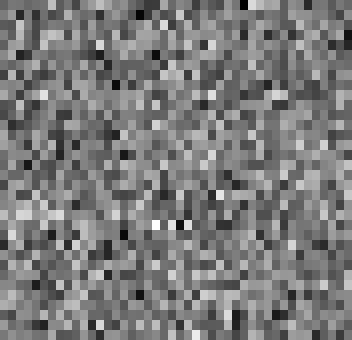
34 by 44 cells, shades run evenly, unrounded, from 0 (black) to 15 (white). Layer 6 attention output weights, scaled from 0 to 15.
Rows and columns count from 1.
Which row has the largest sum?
22
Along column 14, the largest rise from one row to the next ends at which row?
27
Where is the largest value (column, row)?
20, 23
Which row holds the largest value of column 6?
10
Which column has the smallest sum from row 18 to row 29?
21
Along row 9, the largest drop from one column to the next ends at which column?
15
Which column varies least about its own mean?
42
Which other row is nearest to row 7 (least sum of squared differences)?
26
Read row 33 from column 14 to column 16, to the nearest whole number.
5 4 9
